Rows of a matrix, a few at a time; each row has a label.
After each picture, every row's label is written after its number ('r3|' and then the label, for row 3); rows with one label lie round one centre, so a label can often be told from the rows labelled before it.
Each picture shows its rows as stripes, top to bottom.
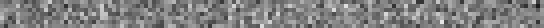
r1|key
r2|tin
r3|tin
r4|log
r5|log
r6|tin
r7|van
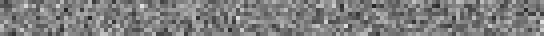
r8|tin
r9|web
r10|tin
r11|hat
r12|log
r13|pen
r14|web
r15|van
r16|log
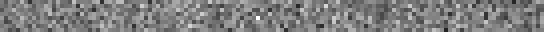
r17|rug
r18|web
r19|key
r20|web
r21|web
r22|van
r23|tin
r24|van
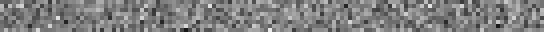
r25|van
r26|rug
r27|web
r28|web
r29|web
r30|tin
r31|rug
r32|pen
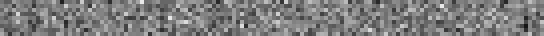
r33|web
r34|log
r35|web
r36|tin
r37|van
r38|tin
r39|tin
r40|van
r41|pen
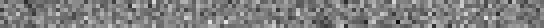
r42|rug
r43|rug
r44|key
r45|tin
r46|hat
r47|rug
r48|rug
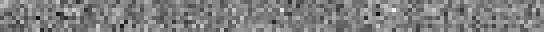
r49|hat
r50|log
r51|van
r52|van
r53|tin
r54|van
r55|pen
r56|pen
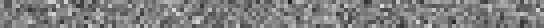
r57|key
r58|tin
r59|rug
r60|log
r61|web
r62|web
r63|rug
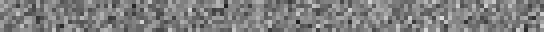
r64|hat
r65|hat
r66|tin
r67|tin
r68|log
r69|web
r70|van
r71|van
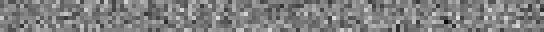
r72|pen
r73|hat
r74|hat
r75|key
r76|hat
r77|van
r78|pen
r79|rug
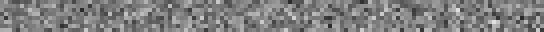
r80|hat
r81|van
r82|pen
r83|pen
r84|rug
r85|hat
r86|van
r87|hat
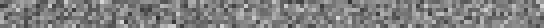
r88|log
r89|key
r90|tin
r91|log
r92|rug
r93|van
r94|key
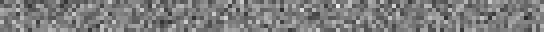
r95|tin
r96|rug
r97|tin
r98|van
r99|van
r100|web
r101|tin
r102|key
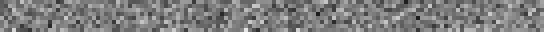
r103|van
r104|rug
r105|key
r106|tin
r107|van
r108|pen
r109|hat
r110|key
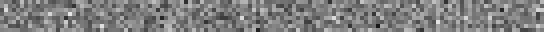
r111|van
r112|hat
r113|log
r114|key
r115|tin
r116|key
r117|log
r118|key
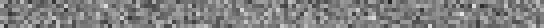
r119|rug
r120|log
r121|tin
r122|rug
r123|van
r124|pen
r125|web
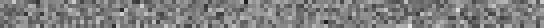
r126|tin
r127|web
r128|pen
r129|van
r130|web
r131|rug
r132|pen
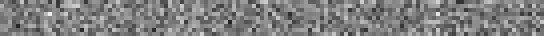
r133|van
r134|van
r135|web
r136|key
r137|log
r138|van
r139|hat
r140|key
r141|web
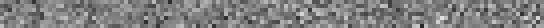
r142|rug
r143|tin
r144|web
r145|key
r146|log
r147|van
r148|log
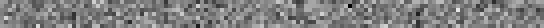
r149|log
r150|web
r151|key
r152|van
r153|hat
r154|van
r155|pen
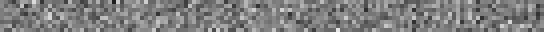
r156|pen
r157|key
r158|pen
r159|key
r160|key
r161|pen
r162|pen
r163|rug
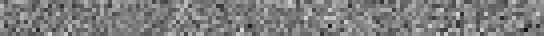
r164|web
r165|web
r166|log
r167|hat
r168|web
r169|van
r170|van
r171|tin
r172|key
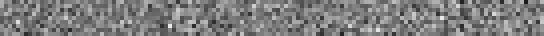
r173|van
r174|pen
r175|hat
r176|hat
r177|log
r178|tin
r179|van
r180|hat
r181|tin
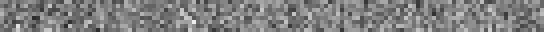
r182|pen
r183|key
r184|key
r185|web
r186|tin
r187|hat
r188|tin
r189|tin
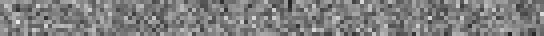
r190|key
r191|hat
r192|hat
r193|tin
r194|rug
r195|tin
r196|log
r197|hat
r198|rug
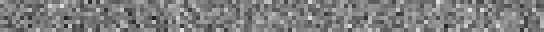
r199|log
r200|key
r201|van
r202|rug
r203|tin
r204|van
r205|tin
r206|hat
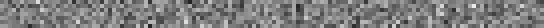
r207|pen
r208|log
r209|web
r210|log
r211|rug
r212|van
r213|rug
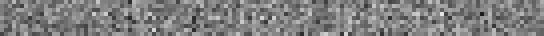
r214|rug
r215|pen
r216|tin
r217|log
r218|rug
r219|tin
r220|pen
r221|rug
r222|web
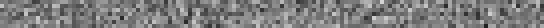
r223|log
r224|hat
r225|web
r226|web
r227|pen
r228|pen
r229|web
